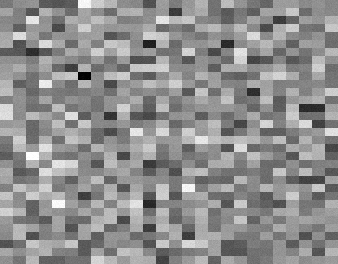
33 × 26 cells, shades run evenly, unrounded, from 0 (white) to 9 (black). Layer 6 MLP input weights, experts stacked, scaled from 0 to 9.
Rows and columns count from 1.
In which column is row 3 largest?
22
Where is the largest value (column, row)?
7, 10
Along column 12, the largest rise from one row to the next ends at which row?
6
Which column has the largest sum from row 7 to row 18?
3
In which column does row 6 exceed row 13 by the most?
18
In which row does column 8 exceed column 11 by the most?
17
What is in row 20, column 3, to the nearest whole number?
0
